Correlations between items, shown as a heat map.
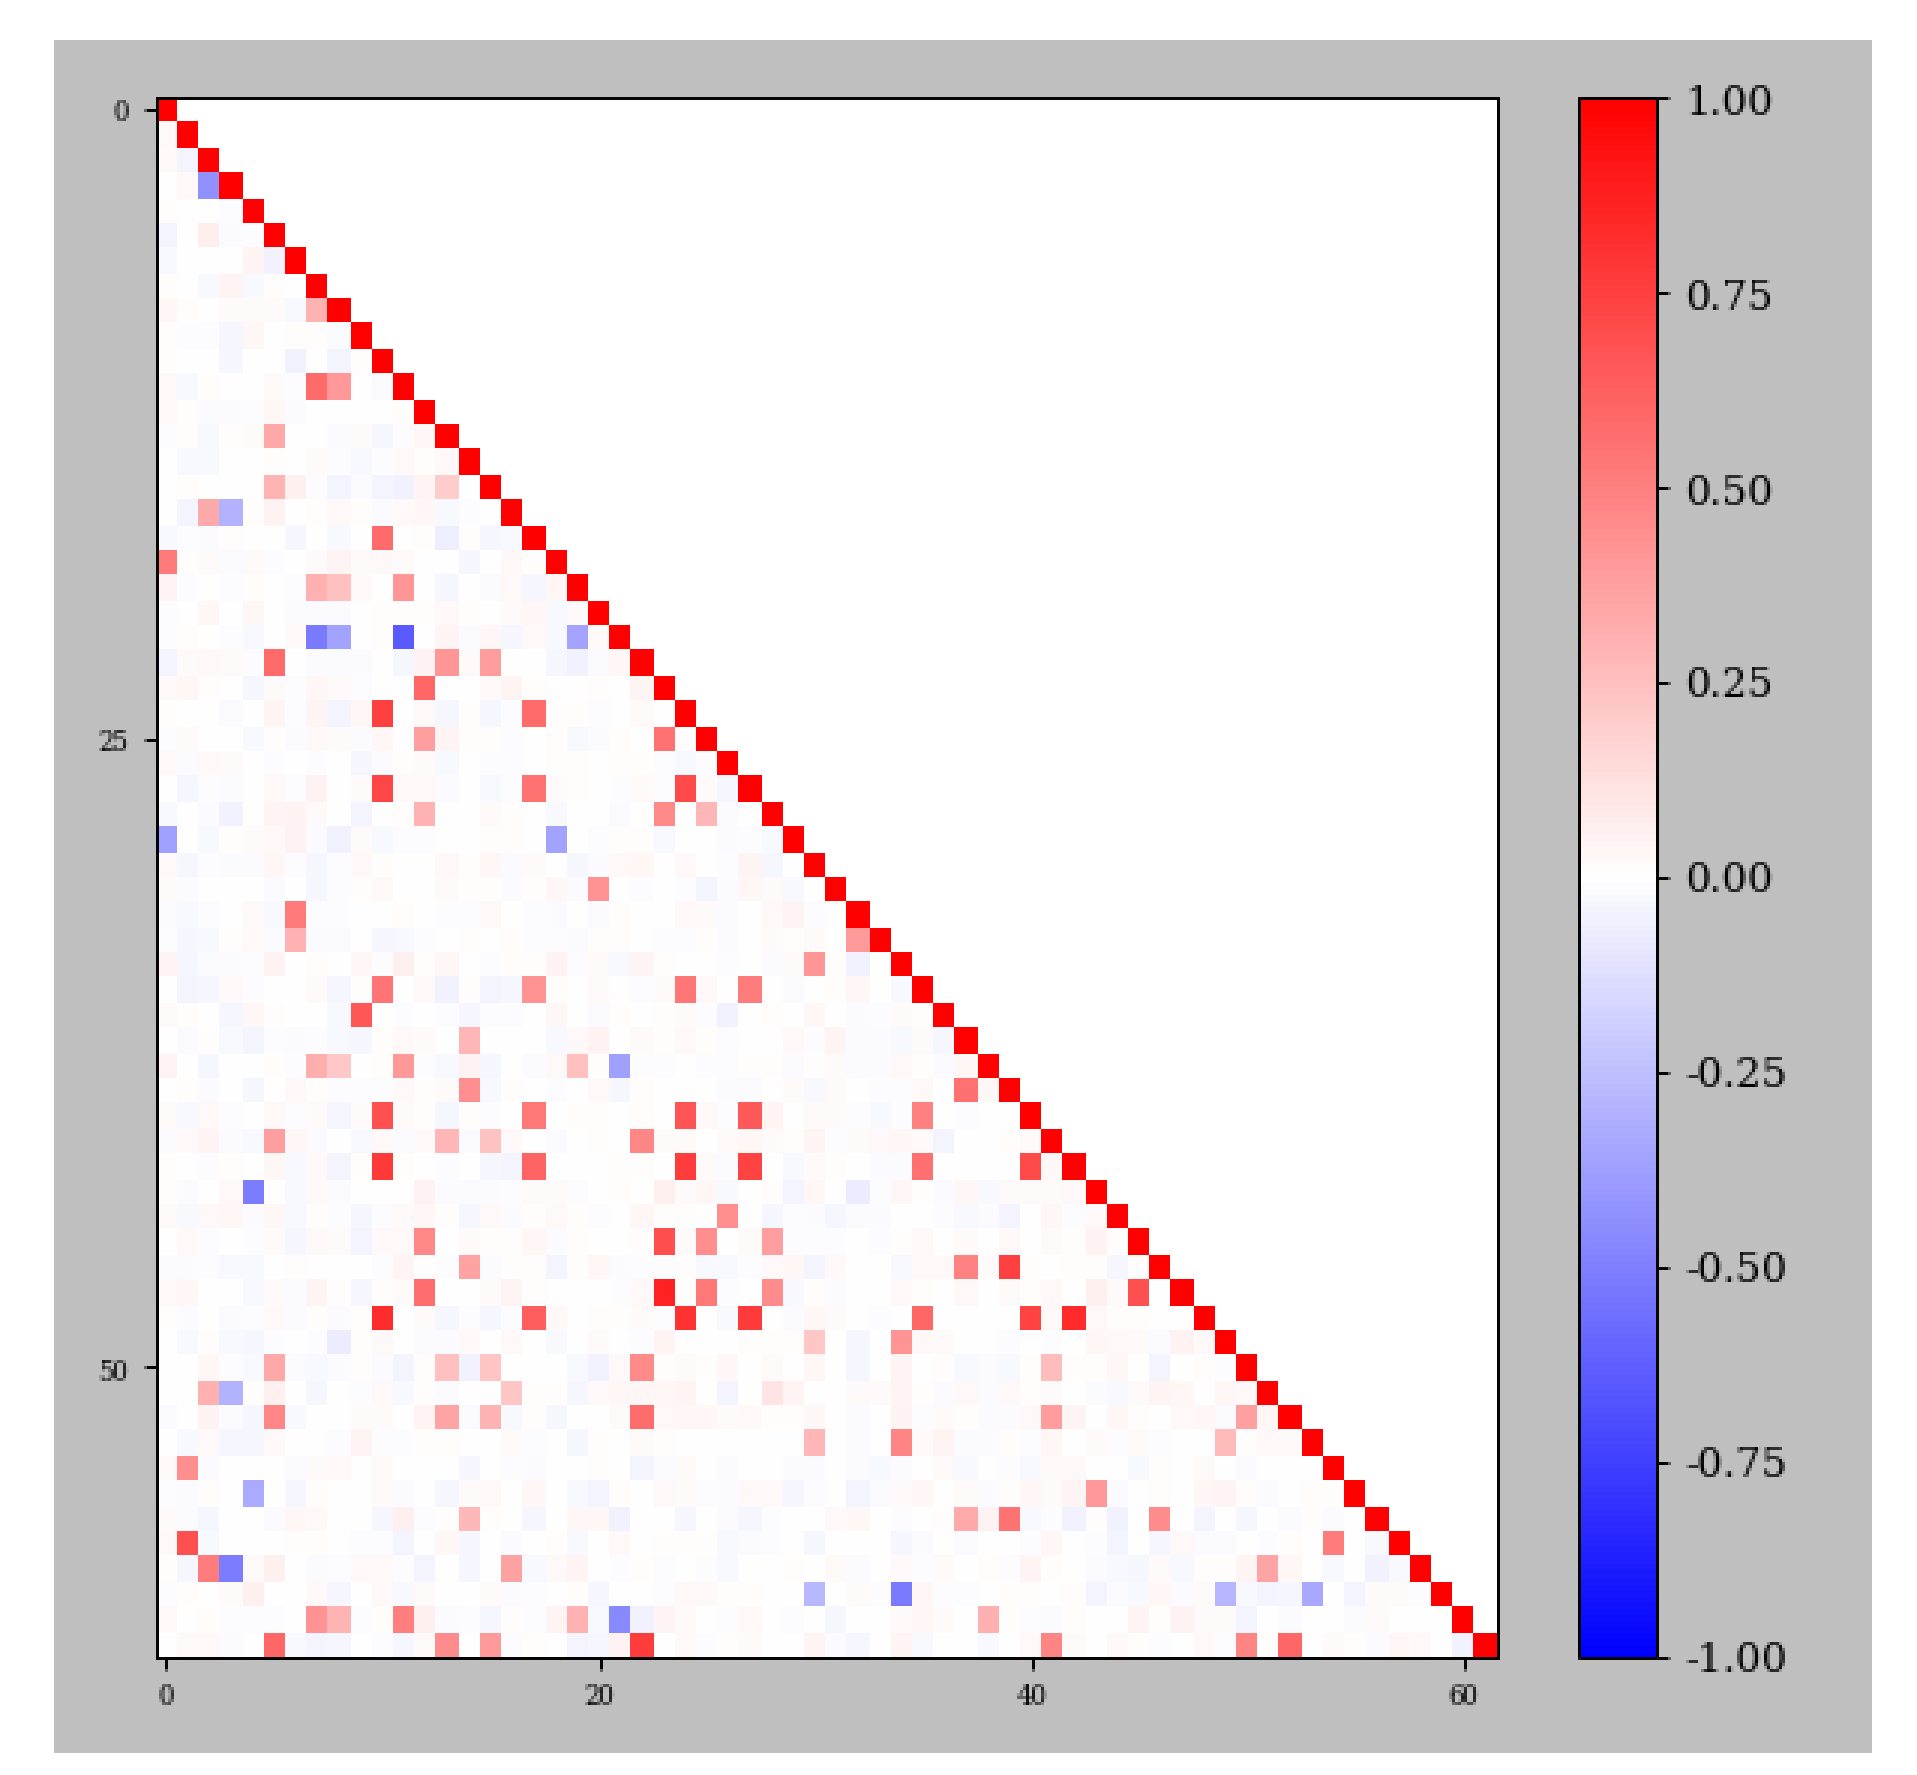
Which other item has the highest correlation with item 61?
22
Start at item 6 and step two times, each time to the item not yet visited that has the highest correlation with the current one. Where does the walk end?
33
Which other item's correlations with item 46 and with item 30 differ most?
39
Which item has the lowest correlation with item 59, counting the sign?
34
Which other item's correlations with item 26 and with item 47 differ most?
23
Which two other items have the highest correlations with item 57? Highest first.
1, 54
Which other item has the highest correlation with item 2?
58
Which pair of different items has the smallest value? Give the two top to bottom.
11, 21
